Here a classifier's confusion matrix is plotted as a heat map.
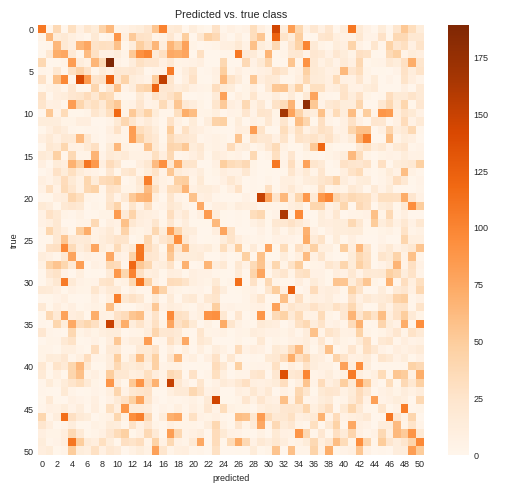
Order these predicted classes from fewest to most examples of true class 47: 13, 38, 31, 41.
13, 38, 31, 41
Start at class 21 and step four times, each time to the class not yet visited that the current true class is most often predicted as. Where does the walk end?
35
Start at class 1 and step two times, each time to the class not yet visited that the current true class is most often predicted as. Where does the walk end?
33
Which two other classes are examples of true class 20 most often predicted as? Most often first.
29, 38
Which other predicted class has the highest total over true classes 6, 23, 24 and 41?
5
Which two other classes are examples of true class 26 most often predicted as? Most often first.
13, 3
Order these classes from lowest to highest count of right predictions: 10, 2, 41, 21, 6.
2, 21, 6, 41, 10
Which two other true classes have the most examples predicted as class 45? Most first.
10, 34
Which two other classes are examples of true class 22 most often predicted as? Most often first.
32, 34
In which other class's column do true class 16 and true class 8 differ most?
31
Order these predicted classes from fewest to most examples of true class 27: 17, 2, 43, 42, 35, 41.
2, 41, 43, 42, 17, 35
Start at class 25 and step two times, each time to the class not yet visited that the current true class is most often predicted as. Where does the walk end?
14
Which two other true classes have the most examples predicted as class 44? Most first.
22, 23
